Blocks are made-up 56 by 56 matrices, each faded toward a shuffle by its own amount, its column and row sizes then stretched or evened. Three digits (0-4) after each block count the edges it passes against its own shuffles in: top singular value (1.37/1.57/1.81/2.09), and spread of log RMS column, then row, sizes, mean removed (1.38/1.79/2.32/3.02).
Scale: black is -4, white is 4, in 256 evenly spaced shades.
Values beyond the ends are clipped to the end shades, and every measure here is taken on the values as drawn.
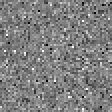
0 1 0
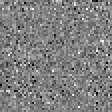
2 1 2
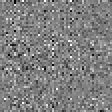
3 2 2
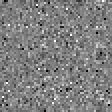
1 1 1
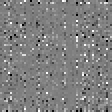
1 4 2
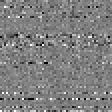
2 0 4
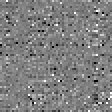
2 2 2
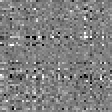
4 2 3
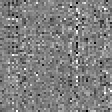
3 3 0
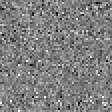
0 0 2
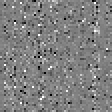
1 3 0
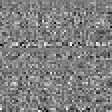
3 0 4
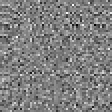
4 0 2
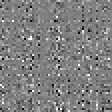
2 4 3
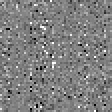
0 3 0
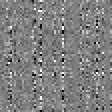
4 4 1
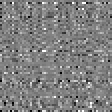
4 1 4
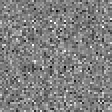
3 1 1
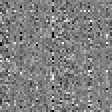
1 4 1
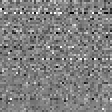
4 0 3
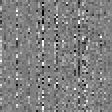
3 4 0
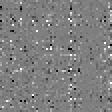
1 3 1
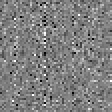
3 2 0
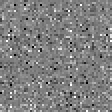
1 2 2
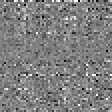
2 1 3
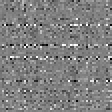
3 2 4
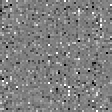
0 2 0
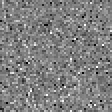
0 0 1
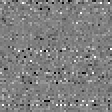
1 0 3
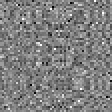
4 0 0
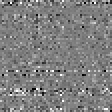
1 1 4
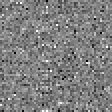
2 1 0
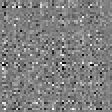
3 3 3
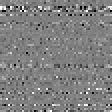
4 0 4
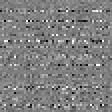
4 1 4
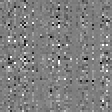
1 4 2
